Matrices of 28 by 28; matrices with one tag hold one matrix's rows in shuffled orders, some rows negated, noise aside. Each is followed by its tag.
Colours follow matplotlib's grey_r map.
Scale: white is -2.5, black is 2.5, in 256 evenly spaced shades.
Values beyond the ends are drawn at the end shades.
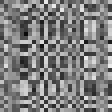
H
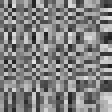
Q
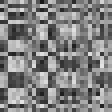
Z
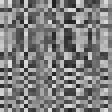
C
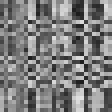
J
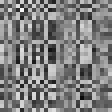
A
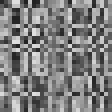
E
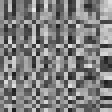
Q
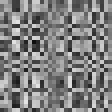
E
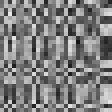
Q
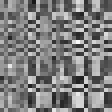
J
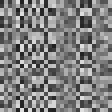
A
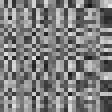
Q
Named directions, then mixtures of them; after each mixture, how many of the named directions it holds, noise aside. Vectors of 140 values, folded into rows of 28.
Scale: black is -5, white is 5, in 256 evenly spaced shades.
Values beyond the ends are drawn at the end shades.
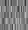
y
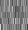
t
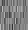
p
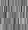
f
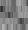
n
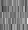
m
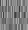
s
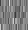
two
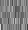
one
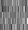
one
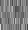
one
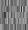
two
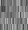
three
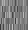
one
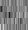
four
